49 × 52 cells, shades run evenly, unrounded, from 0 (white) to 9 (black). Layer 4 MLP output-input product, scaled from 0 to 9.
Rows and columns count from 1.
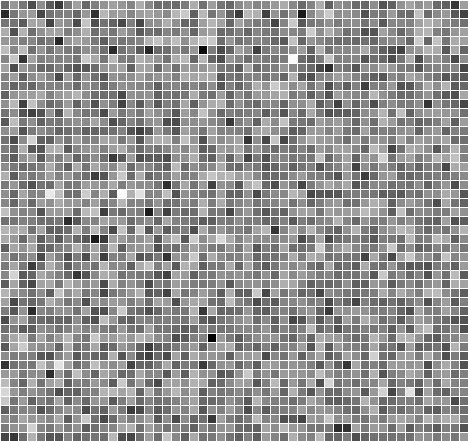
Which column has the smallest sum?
22
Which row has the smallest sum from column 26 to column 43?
42
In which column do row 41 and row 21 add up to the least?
7
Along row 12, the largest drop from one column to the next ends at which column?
4
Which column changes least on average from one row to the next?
25
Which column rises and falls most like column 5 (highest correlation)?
30
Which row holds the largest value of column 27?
2
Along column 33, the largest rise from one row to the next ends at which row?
8
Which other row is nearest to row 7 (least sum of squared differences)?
9
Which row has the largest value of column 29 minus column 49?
6
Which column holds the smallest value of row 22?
14
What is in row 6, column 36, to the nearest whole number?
3
